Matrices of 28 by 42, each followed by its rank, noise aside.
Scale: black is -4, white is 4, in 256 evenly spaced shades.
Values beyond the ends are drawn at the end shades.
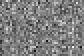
six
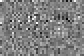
four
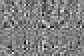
four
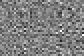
seven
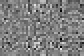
five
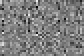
seven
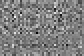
five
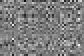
four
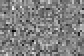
six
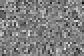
eight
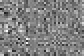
five
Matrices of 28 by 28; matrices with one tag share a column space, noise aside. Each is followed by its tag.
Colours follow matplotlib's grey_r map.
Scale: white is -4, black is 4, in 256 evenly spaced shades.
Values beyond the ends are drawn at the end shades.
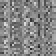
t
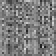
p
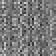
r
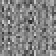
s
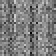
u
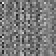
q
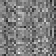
t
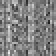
s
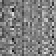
t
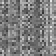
r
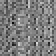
r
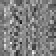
s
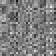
u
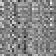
p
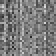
u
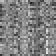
p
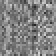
s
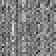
u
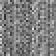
q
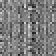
u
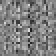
s
